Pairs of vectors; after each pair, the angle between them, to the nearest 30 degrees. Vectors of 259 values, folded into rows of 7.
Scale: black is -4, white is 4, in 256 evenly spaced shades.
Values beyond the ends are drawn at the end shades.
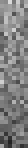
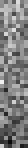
30 degrees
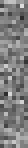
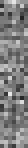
30 degrees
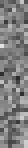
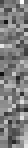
30 degrees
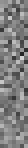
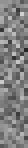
30 degrees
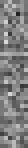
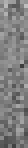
90 degrees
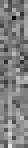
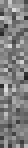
120 degrees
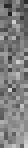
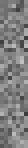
90 degrees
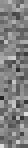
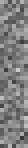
120 degrees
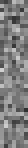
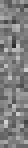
60 degrees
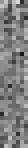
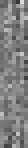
150 degrees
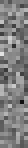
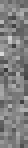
30 degrees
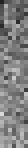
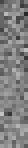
60 degrees
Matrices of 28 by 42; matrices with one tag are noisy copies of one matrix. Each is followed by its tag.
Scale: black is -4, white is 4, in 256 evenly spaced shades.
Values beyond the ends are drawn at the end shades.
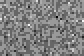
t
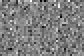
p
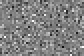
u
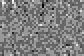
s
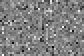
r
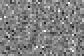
t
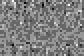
s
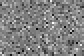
r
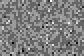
r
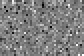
s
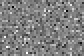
u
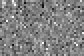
s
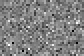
r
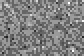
t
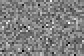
r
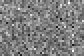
t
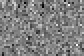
s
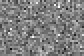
p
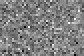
r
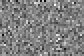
p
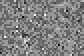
u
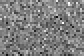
t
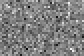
t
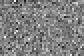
u
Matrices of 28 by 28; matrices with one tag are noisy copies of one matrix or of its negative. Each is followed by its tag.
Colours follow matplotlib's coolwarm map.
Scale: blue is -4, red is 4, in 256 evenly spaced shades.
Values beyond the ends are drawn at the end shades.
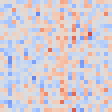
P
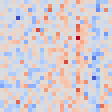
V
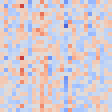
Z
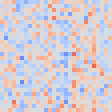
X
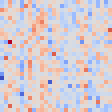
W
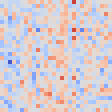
P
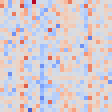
W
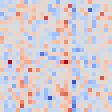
X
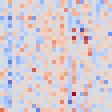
P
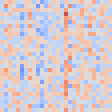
Z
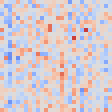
P
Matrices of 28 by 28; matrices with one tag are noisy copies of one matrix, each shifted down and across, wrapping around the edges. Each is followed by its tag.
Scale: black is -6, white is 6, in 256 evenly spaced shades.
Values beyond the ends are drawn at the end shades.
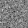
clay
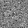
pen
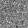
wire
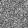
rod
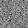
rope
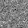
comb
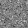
comb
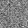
rope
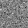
pen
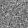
clay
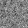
comb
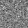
pen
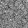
wire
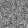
wire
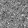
comb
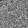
pen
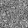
rod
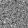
pen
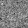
wire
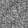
rod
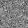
rod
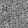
rod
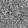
rope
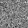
clay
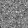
comb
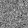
rod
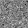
clay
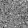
clay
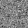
comb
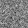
clay
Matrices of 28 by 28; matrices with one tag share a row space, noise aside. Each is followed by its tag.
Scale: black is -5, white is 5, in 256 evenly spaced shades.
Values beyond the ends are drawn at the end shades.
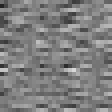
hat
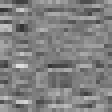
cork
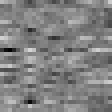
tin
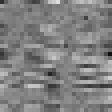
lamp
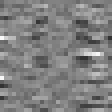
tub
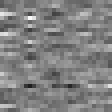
tin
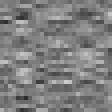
cork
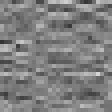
cork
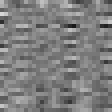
hat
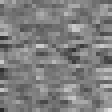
hat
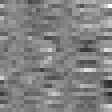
lamp
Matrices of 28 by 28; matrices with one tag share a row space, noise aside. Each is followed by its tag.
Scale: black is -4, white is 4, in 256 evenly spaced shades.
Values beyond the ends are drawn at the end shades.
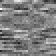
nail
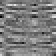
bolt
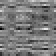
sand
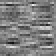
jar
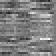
jar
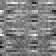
bolt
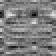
bolt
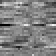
nail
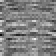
bolt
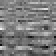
sand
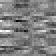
nail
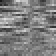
nail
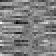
nail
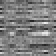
sand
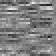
jar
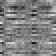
bolt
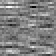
jar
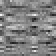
bolt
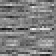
jar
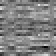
sand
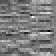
jar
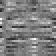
bolt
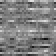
sand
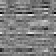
sand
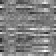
sand
